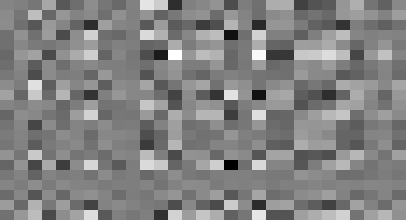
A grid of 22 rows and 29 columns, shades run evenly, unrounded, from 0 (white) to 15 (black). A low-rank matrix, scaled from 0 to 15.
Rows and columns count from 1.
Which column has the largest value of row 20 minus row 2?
3
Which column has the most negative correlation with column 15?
8
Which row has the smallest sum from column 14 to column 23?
6
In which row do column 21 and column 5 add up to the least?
10
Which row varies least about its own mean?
19
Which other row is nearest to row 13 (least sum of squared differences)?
7
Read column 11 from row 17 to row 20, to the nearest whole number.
2 9 7 8
